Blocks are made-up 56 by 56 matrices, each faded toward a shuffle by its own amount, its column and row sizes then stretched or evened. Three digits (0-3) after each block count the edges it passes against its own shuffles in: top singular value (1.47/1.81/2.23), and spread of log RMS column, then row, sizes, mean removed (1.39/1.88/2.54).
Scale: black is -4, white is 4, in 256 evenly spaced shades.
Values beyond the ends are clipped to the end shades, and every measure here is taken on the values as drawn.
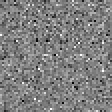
0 0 1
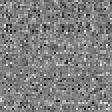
2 1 2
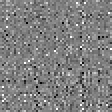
2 2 1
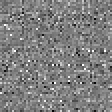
1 1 2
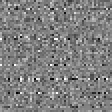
2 1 3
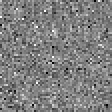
1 1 0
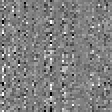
2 3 0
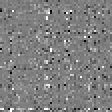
2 2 2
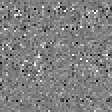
0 0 2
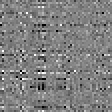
3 2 3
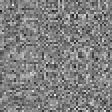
2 1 0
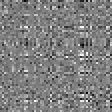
3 2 2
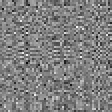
3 2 0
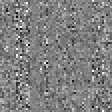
0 3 0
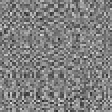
3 0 2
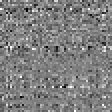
2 1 3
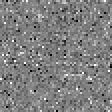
1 0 1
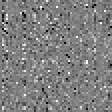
2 2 0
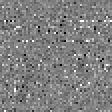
0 0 2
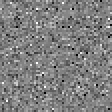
1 1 1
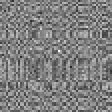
3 2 0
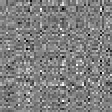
3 2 1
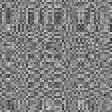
3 3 0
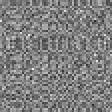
3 0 0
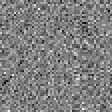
3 0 0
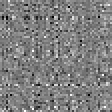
3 1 2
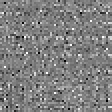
2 0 1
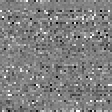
1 0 3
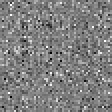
2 1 2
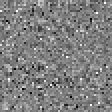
1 0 1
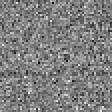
1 0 0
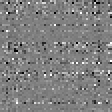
0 2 3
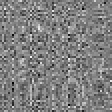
3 3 0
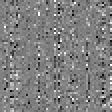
2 3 0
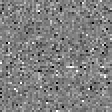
0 1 1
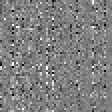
1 3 1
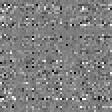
1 2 3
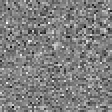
2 0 0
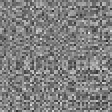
3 1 2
